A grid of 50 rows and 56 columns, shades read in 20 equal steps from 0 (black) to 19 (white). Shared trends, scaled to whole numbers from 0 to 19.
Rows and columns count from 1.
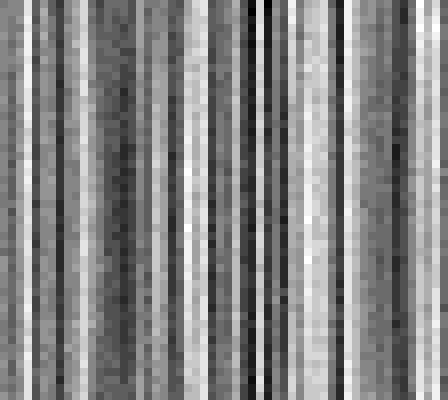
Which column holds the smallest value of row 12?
32
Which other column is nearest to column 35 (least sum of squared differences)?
47
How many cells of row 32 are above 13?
11
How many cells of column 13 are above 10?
1
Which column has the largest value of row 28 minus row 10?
39
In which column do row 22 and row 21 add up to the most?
24
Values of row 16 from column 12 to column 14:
12 8 7
